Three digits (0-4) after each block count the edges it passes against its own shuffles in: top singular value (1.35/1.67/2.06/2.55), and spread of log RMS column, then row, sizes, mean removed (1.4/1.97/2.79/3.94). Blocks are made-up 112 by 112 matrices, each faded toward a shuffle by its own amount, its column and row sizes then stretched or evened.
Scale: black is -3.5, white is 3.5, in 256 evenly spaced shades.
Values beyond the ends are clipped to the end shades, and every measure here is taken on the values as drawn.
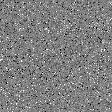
0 0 1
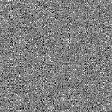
3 2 0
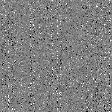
0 3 0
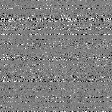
3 0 4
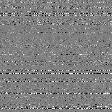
4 0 4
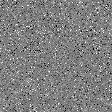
0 0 1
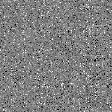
2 2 1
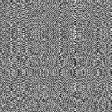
4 3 0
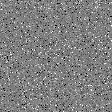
0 0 1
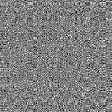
4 1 1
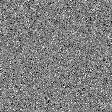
0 0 0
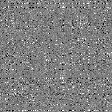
3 1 3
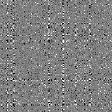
4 3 2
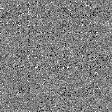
0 2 2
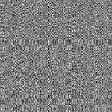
4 3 0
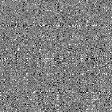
3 2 3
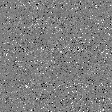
0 0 2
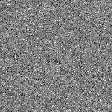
2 0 0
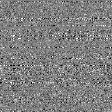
2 1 4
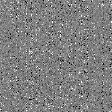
0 3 0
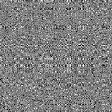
4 1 2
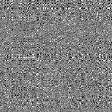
4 2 3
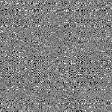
4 2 3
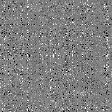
2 3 2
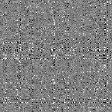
4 3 3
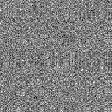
4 0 0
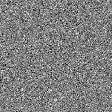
2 0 1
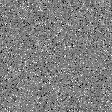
1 0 0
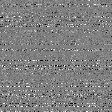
1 0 4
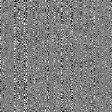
4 4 1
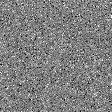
0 0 0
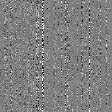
2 4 0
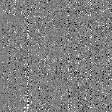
0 3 1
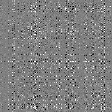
3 4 3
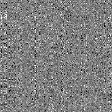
3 3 1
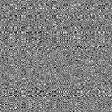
4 1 3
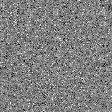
2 0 0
